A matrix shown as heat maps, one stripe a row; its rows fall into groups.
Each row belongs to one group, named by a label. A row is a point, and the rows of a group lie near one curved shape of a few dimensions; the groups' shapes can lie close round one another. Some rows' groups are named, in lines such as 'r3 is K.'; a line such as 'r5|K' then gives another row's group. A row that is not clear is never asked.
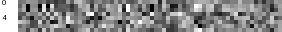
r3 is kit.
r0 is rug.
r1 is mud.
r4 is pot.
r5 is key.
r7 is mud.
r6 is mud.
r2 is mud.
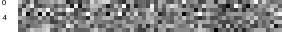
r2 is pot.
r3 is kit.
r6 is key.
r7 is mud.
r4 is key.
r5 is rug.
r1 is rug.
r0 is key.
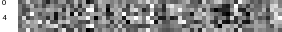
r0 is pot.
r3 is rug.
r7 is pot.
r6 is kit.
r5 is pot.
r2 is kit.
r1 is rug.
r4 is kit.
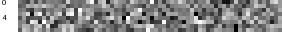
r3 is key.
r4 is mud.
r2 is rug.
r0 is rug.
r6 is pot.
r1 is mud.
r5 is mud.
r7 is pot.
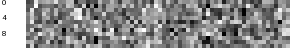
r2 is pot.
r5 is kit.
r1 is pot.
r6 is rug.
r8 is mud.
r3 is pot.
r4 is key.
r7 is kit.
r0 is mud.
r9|pot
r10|key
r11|rug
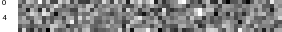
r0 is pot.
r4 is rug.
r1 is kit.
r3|mud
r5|key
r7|kit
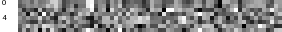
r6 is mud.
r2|rug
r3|mud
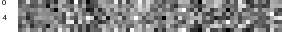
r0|pot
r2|pot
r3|key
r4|kit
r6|pot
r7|pot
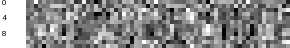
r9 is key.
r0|pot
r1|key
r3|pot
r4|pot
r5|mud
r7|mud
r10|kit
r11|key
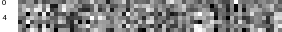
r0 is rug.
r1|pot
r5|pot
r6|mud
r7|mud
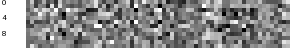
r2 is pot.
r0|kit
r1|mud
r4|rug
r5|mud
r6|kit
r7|pot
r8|rug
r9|mud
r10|mud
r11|kit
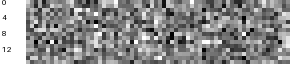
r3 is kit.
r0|key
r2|key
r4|pot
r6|kit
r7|mud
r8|rug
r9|kit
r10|mud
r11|rug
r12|key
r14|pot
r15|key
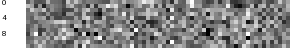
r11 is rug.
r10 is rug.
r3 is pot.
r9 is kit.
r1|key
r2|rug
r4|rug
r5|key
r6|rug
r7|mud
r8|pot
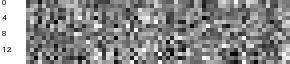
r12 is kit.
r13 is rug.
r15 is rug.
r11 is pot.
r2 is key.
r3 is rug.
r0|pot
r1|pot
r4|key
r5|kit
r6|kit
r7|mud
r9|rug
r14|mud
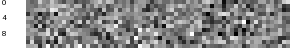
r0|mud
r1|key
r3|pot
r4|key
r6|key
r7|key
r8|pot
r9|mud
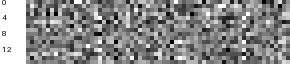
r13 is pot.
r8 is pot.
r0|key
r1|kit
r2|mud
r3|kit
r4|kit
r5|mud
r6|kit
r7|key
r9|mud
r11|rug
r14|rug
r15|mud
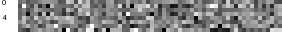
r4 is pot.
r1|kit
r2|rug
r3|mud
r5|key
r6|kit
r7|kit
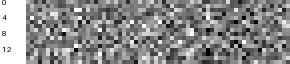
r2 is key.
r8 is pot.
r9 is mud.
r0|key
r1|rug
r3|mud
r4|pot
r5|rug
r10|rug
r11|key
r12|mud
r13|kit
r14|kit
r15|key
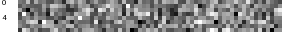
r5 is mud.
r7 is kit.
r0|rug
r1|mud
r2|mud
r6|key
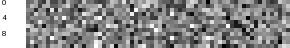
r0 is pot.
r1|kit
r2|mud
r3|rug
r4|kit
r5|rug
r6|key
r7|pot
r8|kit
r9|mud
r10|kit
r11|kit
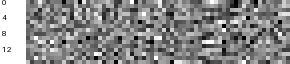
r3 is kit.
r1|rug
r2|key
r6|mud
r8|pot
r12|mud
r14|pot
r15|rug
